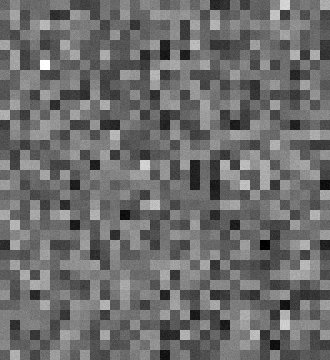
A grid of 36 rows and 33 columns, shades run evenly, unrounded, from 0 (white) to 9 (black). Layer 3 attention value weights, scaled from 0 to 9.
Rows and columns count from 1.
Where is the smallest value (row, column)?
7, 5
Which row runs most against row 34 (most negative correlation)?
10
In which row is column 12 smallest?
14
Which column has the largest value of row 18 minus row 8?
16
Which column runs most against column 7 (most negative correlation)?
17
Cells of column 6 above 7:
2
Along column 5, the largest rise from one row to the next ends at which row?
8
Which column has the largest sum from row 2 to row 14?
15
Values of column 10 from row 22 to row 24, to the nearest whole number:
3 6 6
